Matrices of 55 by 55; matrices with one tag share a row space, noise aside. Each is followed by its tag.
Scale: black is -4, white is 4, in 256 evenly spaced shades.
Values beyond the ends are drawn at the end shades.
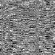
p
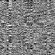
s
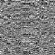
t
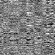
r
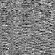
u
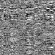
r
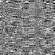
p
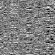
r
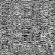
u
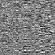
u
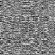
t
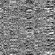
r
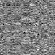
t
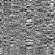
r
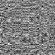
t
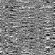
p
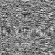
u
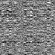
s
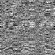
p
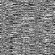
p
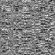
u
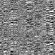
r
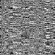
p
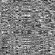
u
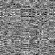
t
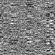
r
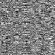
u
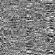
r
